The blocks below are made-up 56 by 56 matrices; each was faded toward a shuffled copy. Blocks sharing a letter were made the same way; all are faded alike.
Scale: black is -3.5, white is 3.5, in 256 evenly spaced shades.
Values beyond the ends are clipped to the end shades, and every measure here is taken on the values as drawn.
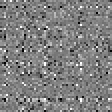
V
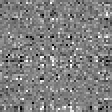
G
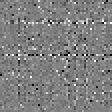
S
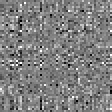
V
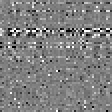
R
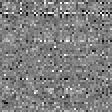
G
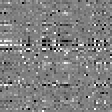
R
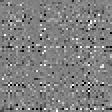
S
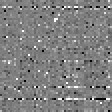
R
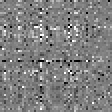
S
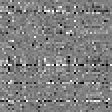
R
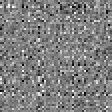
G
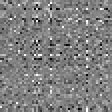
S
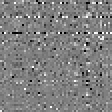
S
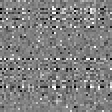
R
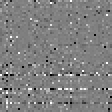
S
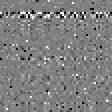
R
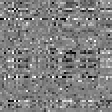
R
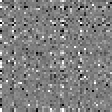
S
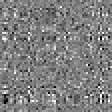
G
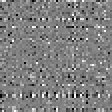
R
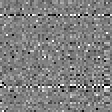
R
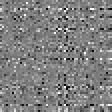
S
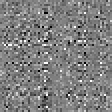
V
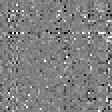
S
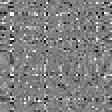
S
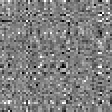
V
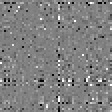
S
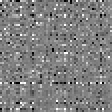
S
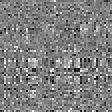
V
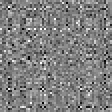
V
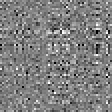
V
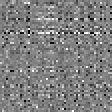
R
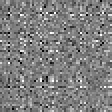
V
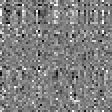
V
